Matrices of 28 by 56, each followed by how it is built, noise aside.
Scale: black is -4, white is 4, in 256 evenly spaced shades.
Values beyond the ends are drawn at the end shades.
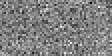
low rank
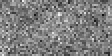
smooth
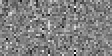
uneven columns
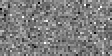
sparse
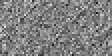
Hankel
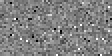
sparse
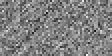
Hankel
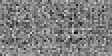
blocks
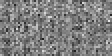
blocks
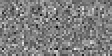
low rank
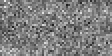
smooth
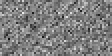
Hankel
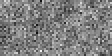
smooth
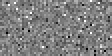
sparse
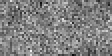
smooth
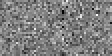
uneven columns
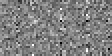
uneven columns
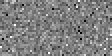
sparse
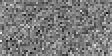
Hankel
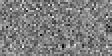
low rank
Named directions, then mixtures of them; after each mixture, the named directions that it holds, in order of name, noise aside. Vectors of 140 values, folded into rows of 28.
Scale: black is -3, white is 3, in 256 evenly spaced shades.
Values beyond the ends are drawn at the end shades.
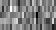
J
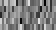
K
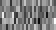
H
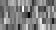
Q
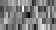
Q.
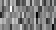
J, K.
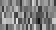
H, J.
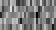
J, K.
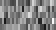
K, Q.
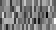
H.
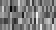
J.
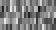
J, Q.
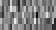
H, J.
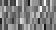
K.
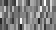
K.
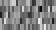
K, Q.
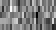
J.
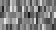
J, Q.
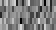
K.
